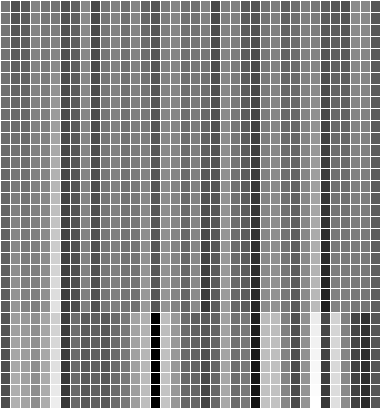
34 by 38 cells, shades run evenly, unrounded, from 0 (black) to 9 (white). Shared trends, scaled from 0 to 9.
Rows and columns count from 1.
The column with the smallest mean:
26
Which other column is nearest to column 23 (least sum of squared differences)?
5
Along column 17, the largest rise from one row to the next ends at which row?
27
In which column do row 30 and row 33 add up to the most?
32
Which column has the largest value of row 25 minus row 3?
6
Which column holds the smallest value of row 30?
16
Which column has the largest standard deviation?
34
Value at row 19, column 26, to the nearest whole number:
2
